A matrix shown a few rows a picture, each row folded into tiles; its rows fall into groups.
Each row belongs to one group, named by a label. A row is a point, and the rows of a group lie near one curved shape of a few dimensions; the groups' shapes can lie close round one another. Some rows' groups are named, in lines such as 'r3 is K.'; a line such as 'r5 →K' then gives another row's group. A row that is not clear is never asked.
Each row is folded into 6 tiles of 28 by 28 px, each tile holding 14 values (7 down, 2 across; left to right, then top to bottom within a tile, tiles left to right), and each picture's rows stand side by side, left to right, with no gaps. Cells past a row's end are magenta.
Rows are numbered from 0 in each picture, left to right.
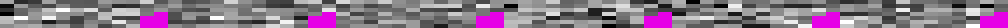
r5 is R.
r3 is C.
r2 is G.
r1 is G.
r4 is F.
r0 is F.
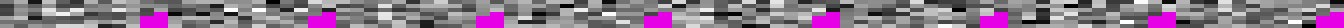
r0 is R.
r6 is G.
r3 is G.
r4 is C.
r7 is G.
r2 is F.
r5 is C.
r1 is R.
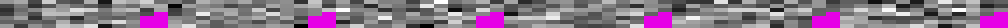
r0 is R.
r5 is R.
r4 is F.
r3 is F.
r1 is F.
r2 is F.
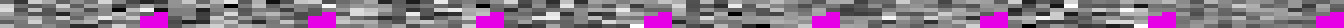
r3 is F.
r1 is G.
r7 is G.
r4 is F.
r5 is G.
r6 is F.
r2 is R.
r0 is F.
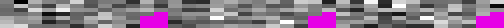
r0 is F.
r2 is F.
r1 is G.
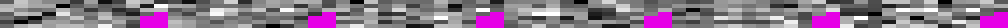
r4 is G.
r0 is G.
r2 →F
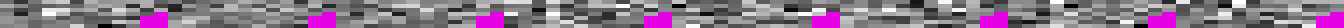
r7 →F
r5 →R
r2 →G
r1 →F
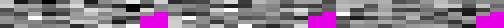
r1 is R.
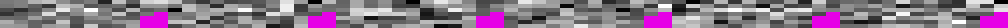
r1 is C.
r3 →G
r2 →R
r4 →F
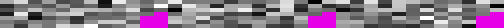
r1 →C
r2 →F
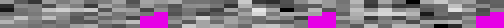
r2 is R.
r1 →C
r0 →F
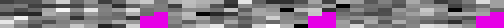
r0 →R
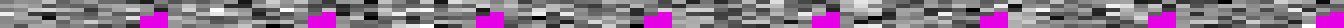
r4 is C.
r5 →G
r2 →R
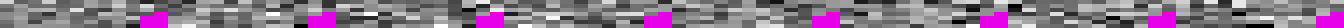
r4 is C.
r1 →F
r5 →C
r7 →F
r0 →G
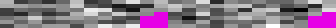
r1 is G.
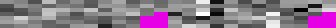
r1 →G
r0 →F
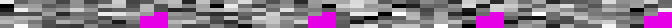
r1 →F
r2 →G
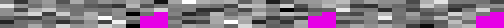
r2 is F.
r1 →G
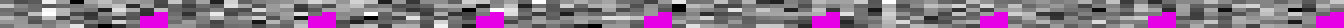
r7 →G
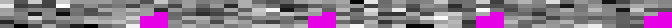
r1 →C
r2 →F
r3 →C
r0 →F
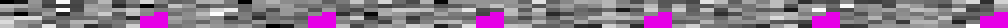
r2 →R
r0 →R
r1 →R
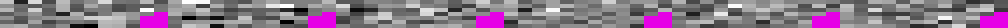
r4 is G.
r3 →G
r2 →G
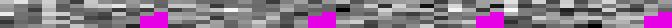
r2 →F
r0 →G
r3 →F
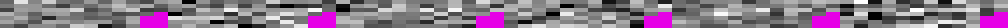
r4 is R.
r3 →G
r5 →R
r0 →C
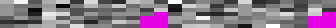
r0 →G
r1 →C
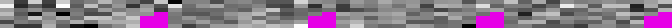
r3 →G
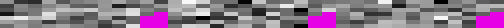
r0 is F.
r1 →G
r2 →G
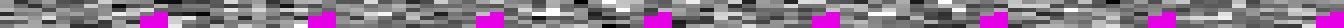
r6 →C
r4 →G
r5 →R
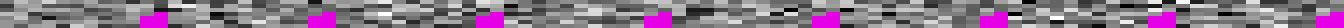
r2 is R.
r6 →F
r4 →G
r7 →C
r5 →C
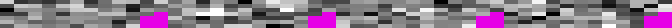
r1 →R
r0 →C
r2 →R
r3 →G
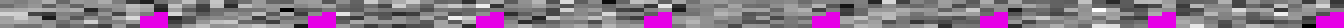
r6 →C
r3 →G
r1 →G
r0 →C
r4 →F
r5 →F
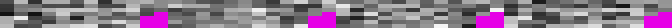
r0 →R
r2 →G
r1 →C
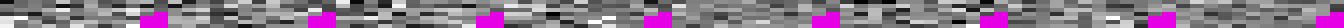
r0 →R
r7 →C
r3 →C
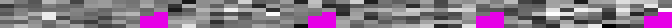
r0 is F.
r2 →R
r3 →R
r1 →F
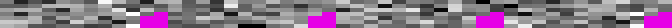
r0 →C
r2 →C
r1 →F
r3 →C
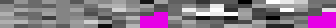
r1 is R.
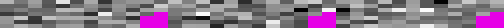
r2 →C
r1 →G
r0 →G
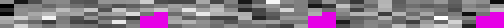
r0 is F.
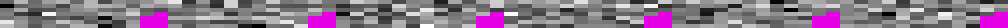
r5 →G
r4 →G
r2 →R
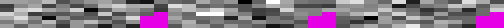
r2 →G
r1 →R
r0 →C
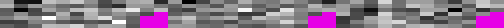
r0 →G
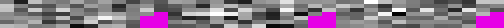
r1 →R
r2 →R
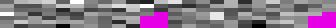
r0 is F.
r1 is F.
